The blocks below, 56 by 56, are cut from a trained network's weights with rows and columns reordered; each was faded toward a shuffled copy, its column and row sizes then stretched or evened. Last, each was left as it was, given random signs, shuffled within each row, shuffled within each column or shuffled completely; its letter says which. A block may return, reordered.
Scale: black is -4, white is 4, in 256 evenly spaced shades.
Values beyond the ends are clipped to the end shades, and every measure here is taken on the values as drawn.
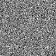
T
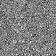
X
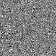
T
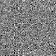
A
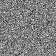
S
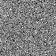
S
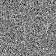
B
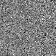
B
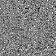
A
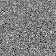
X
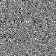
A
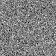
S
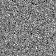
B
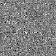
A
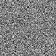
A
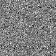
T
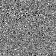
X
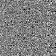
A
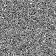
S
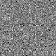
A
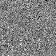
T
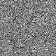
T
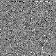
A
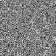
A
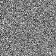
B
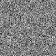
A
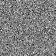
X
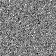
S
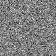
S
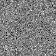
T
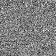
X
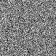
S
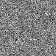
T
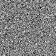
X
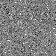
S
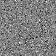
B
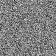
S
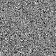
X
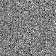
B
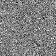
T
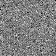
B
